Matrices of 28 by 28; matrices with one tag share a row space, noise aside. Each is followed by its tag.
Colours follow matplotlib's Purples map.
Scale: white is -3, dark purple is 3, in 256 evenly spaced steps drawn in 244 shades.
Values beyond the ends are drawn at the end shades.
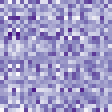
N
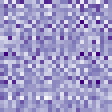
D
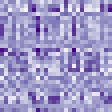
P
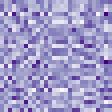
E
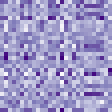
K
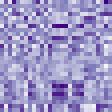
E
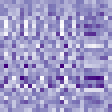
K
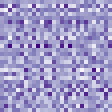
D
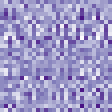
D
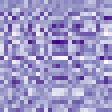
E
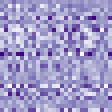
N
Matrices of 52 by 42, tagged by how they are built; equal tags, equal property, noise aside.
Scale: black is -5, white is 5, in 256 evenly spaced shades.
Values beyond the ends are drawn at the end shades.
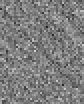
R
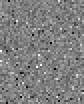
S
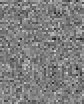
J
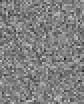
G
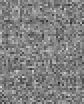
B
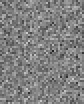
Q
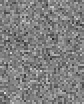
G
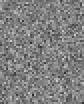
G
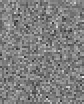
G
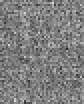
B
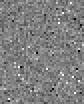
S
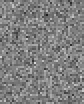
G
